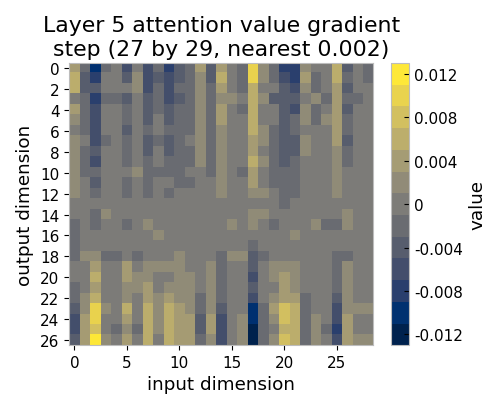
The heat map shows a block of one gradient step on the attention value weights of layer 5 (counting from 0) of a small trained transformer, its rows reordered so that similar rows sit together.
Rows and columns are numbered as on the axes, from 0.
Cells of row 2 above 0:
7
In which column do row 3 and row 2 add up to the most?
17
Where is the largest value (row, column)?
26, 2
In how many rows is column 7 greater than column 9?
5
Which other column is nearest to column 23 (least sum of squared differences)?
16
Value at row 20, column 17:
-0.006
